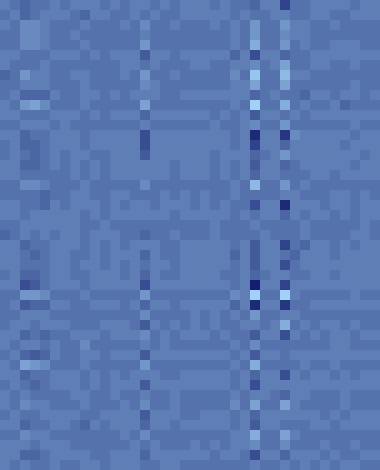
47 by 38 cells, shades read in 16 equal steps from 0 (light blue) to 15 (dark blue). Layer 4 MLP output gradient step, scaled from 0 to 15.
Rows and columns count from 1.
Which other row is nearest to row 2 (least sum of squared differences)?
28
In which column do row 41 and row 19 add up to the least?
26
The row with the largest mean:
31
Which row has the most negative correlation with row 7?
21
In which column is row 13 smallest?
29
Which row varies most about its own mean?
30
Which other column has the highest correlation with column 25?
16
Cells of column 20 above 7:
20
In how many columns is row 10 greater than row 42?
15
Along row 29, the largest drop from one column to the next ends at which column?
27
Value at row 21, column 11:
8
